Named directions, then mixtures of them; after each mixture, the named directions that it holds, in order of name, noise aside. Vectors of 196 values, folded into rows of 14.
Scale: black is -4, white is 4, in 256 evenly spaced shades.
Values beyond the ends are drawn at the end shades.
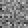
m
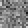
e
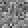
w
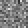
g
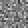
g.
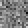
e.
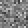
g, w.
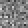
m.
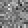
g, m, w.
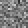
g.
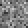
e, w.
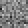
m.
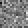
e, g, w.
